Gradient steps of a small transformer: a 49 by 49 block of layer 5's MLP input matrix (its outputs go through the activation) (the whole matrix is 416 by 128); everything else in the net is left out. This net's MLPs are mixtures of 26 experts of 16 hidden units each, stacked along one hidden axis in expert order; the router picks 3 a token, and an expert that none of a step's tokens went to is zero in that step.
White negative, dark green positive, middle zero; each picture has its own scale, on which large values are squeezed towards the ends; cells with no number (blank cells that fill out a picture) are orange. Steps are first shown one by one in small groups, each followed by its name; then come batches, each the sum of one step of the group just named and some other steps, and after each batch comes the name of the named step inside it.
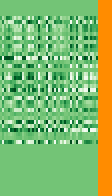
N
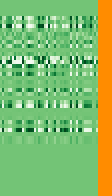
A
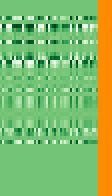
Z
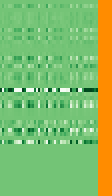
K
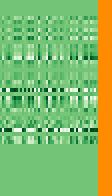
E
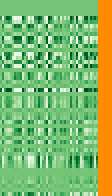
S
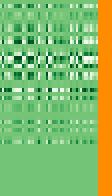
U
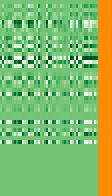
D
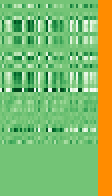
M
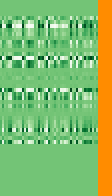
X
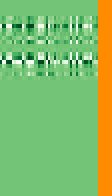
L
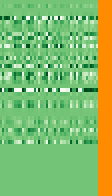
K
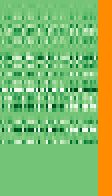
K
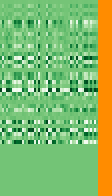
D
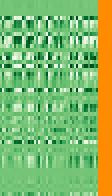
S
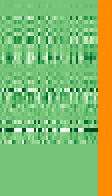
E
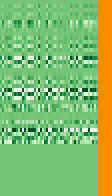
D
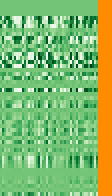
S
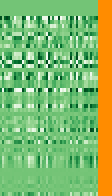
S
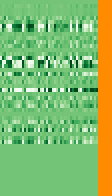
L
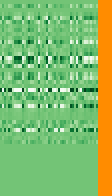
U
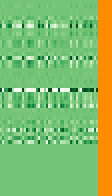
X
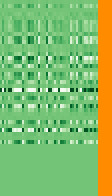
U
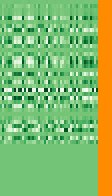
A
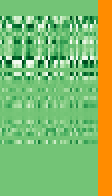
Z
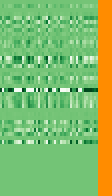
K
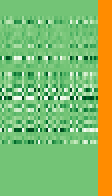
N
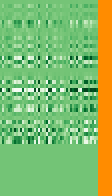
D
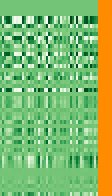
S
